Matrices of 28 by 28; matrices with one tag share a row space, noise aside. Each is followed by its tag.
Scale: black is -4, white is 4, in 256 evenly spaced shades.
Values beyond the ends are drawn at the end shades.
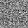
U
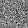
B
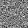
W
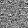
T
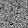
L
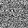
U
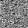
L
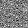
B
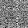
B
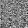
T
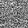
L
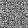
W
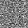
U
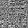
U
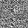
L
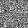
B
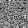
U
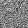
B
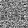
U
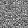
B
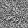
B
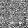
U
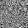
T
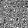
B
